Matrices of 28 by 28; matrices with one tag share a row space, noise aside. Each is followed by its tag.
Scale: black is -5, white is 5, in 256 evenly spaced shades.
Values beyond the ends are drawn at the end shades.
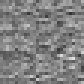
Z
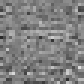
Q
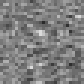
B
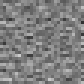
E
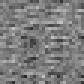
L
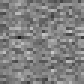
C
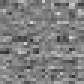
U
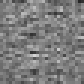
L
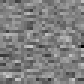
E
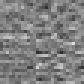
Z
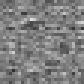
L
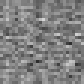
B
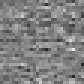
Z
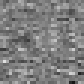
U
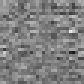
U
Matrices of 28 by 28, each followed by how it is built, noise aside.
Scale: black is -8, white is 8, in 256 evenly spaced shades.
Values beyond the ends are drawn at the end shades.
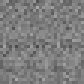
repeating columns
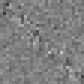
banded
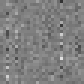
uneven columns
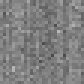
blocks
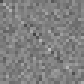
diagonal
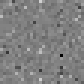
sparse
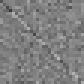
diagonal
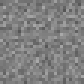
repeating columns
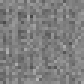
blocks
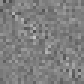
banded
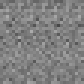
repeating columns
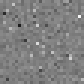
sparse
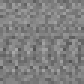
repeating columns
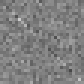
diagonal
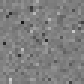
sparse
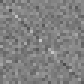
diagonal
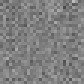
blocks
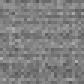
blocks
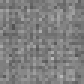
blocks
